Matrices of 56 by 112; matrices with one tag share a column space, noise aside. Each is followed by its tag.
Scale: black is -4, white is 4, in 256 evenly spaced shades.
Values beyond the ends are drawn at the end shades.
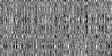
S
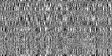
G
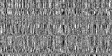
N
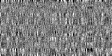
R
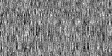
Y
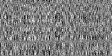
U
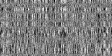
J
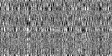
G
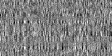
Y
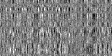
J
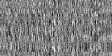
Y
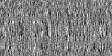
Y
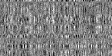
S
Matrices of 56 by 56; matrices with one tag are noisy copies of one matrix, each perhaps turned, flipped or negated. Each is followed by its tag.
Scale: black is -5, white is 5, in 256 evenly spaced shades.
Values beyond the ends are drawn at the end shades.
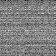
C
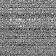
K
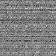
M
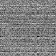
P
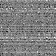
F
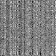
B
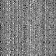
C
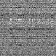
K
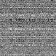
K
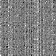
F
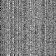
C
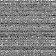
B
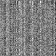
B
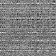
P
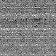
K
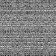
C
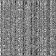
B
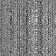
K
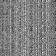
C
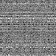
F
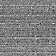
P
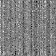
B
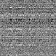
K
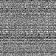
F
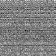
C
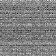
C
